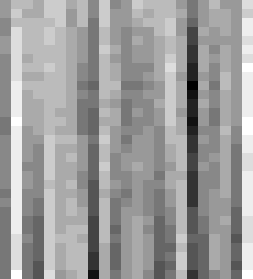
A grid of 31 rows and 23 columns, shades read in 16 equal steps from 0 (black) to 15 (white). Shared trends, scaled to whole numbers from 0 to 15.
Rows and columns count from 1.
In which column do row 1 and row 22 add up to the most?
23
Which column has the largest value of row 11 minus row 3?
2
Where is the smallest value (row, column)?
10, 18
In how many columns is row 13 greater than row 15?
8
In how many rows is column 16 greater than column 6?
10
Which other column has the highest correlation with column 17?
7
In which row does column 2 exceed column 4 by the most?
31
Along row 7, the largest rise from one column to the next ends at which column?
19
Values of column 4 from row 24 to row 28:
7 6 6 6 6
